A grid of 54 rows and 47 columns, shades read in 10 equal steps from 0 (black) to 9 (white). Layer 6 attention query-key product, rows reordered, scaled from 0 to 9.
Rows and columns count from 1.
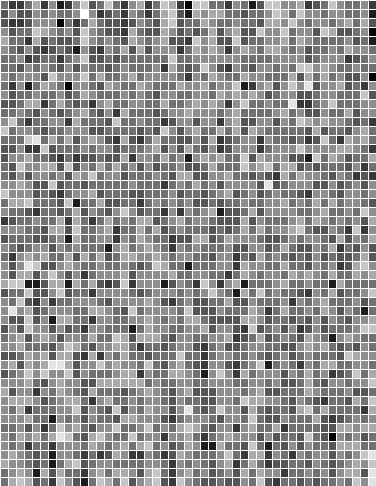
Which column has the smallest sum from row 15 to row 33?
39
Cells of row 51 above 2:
38
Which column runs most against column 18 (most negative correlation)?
9
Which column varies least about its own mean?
40
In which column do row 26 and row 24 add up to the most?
10
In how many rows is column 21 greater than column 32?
14
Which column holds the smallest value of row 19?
46
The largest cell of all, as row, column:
2, 11
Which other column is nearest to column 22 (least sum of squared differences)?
35
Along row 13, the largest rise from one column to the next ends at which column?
16
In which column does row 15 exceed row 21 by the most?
21
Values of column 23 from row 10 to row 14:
6 4 4 5 5
